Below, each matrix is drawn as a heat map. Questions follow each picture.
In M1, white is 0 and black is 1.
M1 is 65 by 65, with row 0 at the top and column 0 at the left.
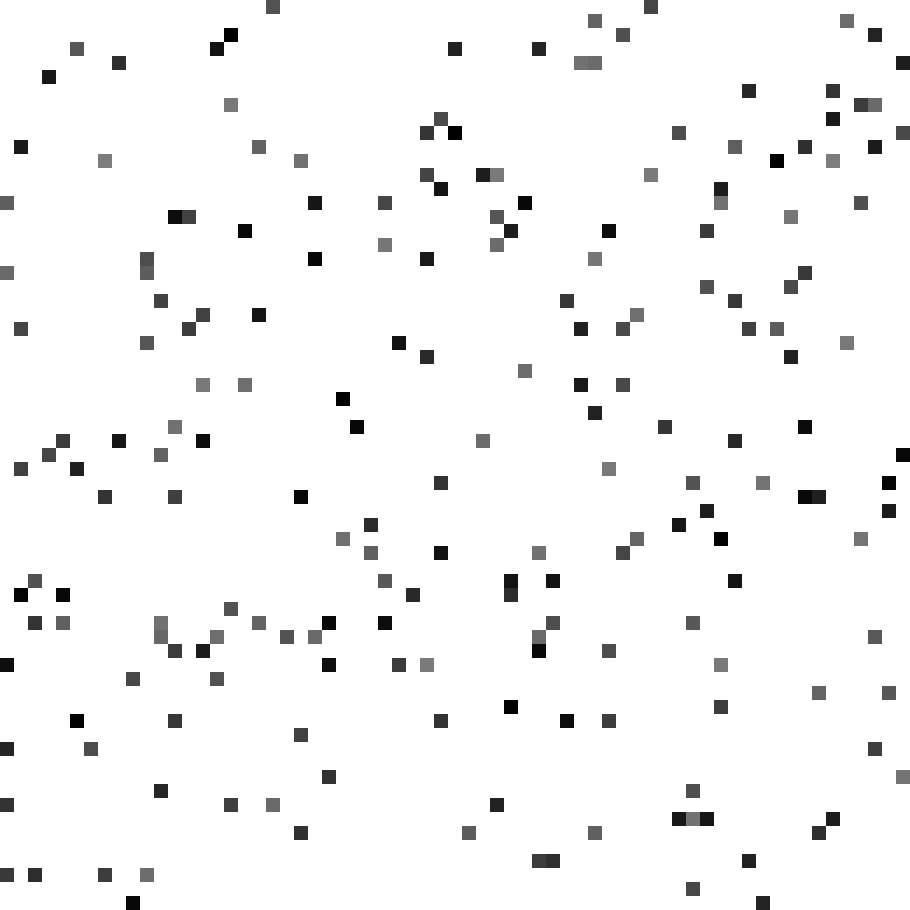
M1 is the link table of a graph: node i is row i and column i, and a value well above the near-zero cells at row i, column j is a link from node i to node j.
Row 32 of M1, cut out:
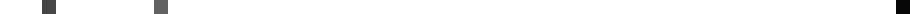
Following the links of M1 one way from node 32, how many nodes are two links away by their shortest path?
9
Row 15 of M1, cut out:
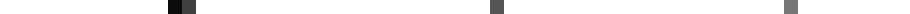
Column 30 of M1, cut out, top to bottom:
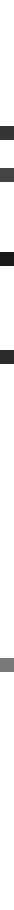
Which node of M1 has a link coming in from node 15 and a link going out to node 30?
node 12
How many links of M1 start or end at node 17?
4
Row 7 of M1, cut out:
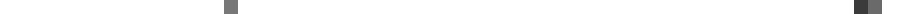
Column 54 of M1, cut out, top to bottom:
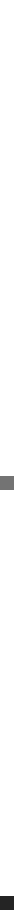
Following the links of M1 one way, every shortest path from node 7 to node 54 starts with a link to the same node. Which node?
node 61
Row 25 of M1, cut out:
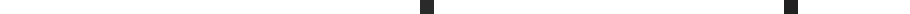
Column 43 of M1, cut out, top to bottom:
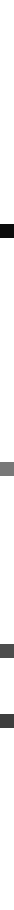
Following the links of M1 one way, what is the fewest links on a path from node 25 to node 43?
4
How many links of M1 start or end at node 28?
3
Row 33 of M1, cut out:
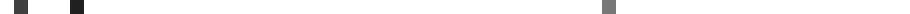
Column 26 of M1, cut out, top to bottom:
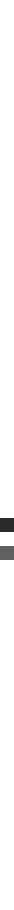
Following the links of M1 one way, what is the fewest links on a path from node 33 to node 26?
6
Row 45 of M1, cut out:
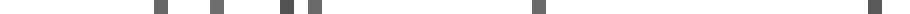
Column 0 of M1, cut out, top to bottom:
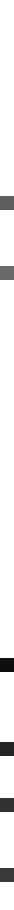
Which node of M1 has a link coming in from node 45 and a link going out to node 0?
node 62
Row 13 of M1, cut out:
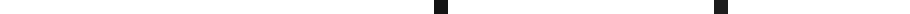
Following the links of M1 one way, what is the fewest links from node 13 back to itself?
5
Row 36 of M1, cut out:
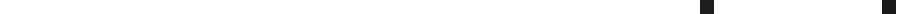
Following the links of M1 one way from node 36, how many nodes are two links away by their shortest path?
2
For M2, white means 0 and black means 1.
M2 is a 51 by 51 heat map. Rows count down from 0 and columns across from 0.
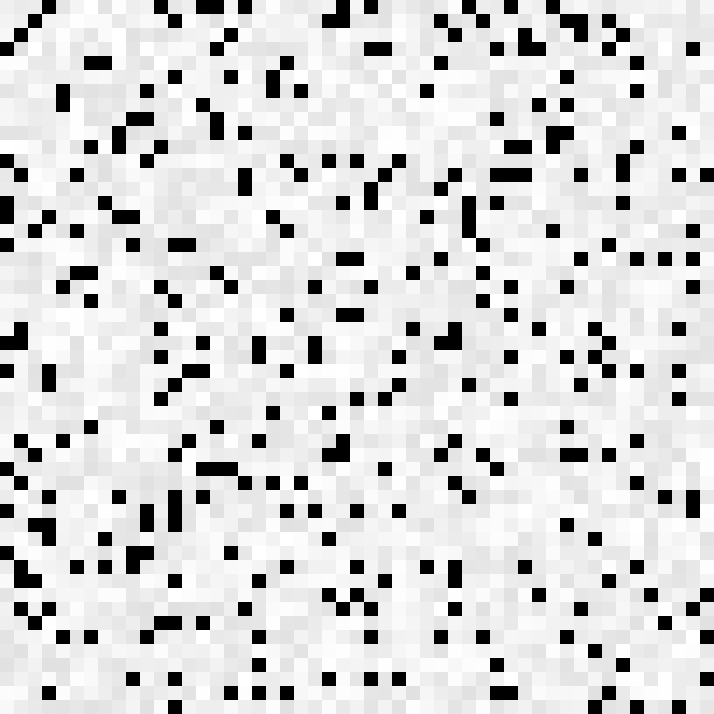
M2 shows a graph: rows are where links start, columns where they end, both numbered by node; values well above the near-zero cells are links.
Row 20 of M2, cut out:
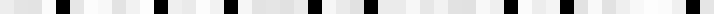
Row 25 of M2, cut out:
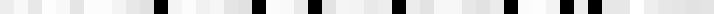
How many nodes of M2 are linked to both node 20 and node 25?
4
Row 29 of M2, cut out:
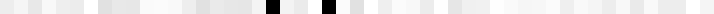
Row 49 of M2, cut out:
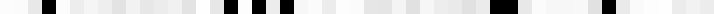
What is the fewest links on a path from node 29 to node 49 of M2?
4
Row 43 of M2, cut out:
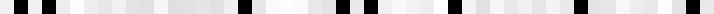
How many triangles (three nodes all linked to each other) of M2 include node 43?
6
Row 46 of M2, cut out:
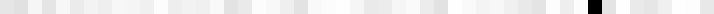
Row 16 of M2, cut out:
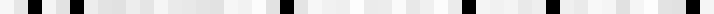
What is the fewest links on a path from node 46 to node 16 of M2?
5
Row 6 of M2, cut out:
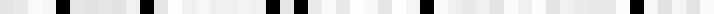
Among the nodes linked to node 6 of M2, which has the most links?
node 45
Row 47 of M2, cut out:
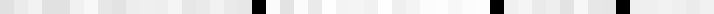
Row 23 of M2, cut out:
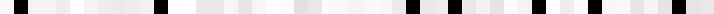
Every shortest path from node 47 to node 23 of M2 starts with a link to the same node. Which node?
node 44
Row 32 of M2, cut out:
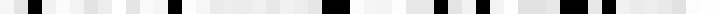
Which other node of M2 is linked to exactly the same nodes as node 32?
node 1
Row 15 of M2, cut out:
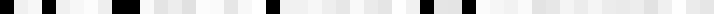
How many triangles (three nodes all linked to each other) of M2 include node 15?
3
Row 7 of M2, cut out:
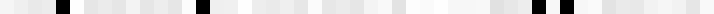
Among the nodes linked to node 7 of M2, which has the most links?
node 40
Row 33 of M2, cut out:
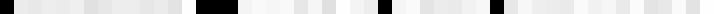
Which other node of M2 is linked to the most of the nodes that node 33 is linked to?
node 3
